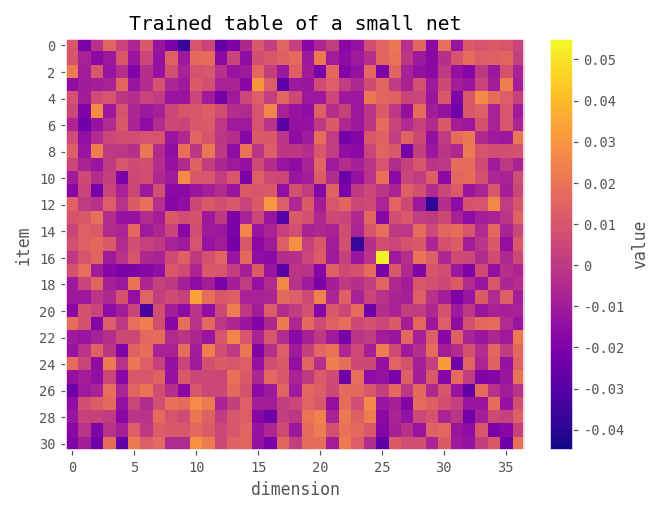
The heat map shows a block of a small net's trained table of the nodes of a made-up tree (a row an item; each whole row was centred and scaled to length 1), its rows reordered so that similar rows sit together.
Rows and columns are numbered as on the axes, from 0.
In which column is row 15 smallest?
23
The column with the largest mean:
10
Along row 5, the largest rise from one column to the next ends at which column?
2
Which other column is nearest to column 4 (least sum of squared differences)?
35
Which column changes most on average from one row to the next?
17
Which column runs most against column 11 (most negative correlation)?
27
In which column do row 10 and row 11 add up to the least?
22
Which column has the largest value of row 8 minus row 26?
32
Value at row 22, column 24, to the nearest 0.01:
0
